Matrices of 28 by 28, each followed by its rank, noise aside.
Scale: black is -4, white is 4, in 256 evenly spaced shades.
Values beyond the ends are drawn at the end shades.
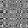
two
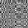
three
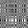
one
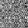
four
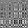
one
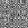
four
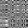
two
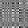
one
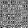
four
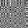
two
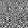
four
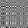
one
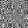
three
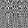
three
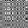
two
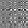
two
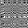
two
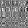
three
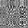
three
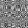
three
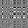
one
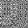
four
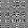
three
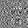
four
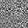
four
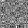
four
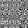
three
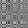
one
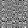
four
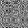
four
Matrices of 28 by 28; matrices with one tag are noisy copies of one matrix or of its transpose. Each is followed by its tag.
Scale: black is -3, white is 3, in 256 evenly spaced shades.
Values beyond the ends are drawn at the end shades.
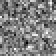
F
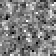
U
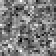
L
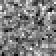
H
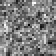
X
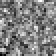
F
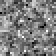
X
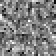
H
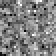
F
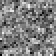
U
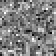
U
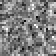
U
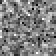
H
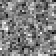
U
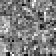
X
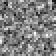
F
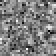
U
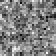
H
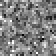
H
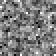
H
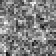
X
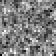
U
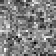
X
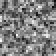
F
